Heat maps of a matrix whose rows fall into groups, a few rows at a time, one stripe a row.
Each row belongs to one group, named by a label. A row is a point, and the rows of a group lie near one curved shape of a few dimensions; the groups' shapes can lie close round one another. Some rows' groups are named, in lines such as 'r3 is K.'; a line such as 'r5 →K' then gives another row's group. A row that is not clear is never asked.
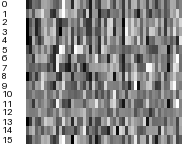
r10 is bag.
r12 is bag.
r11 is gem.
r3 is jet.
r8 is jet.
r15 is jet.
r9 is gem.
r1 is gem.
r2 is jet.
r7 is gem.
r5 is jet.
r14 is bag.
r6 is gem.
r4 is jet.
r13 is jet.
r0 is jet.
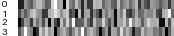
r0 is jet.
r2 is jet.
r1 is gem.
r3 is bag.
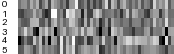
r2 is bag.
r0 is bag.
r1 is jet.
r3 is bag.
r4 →jet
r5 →bag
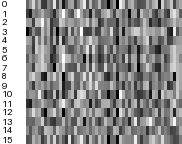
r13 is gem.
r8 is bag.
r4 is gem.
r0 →bag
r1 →jet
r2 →gem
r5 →gem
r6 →gem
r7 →gem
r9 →gem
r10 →bag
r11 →jet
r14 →bag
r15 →bag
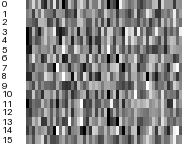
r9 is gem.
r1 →gem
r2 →bag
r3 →jet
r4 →jet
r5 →jet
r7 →gem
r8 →jet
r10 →bag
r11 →jet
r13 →bag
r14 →gem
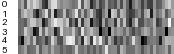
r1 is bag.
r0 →gem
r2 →gem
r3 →bag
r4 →jet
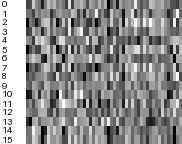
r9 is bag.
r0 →bag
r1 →gem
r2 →jet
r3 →bag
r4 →gem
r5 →jet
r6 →bag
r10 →jet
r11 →gem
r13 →jet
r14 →bag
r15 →bag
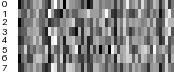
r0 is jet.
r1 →gem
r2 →jet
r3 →gem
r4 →jet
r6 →jet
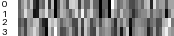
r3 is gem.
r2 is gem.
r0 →bag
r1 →bag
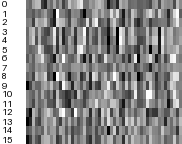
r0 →bag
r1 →gem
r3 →bag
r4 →bag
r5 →bag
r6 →gem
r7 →bag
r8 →gem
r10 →gem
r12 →jet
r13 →jet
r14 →bag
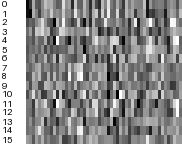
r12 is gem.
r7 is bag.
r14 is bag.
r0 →jet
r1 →jet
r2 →gem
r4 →gem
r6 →bag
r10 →bag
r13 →gem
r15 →gem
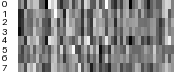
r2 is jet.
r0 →gem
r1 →jet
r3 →jet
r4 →gem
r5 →bag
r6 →bag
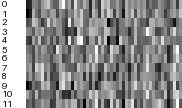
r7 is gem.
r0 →jet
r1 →jet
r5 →gem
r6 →gem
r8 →gem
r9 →jet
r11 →gem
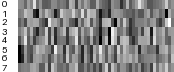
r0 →gem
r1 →bag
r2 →gem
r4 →bag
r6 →jet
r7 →bag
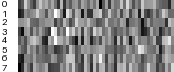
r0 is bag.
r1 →jet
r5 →gem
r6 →jet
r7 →jet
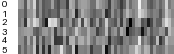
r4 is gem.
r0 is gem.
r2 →gem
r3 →bag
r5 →gem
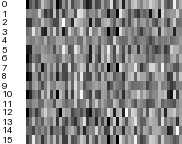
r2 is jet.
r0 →jet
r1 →bag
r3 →bag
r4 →bag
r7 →bag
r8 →jet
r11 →bag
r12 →jet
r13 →bag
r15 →bag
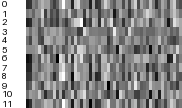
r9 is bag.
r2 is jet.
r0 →jet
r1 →gem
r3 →bag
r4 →bag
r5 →bag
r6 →jet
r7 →jet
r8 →jet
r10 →bag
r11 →jet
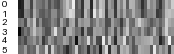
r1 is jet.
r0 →jet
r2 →gem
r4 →gem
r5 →bag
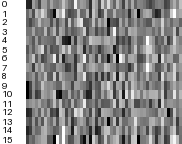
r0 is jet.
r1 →gem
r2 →bag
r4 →gem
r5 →gem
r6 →bag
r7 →gem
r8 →bag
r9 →jet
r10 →jet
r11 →bag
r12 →jet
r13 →bag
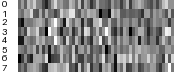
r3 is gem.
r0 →gem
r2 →jet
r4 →jet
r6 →jet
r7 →gem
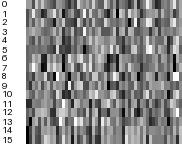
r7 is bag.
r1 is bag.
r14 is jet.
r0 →gem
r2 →gem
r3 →bag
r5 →gem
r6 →bag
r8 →gem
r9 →bag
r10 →gem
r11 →jet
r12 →gem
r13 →jet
